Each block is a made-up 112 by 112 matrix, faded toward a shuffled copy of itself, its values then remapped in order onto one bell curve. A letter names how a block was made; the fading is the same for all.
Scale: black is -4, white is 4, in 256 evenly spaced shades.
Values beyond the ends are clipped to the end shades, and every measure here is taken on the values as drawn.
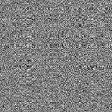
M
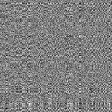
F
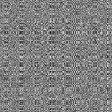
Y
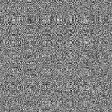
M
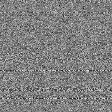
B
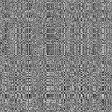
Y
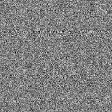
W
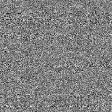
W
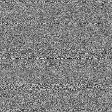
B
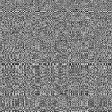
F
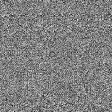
W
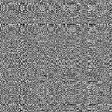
F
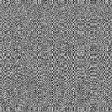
Y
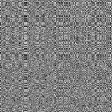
Y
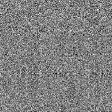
W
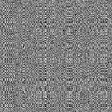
Y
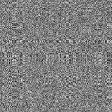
M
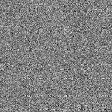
W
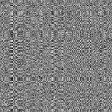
Y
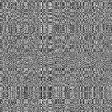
Y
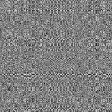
F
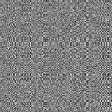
Y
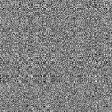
M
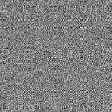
M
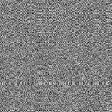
M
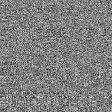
W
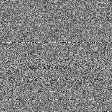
B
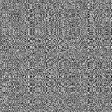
F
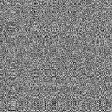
M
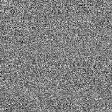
W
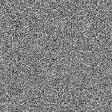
W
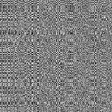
Y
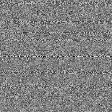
B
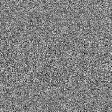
W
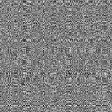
F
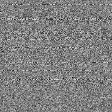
B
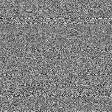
B
